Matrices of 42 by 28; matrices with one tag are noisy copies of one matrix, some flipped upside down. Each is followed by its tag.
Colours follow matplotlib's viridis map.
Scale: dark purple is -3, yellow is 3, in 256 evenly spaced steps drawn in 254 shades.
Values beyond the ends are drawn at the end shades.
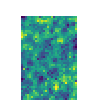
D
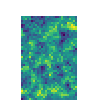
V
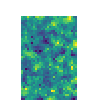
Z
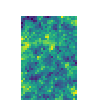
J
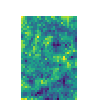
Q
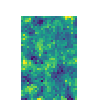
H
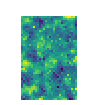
H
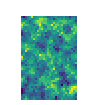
V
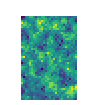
V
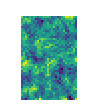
H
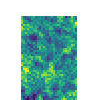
J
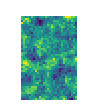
H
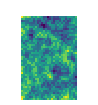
Q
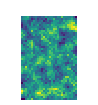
V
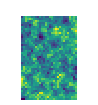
D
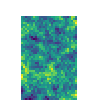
J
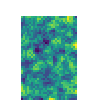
Z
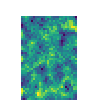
V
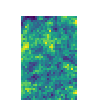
J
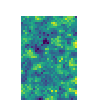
Z
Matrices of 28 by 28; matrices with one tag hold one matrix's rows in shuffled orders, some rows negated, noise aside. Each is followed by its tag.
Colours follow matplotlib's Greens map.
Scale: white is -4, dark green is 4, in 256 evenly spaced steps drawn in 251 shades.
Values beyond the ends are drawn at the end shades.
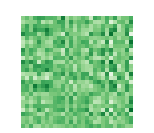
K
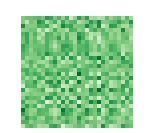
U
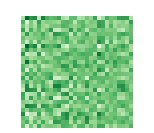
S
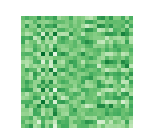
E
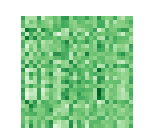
S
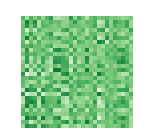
S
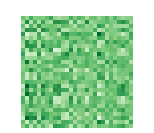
S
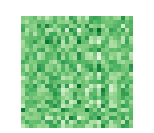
U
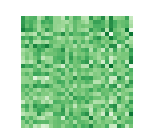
K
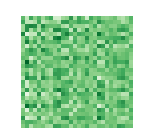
S
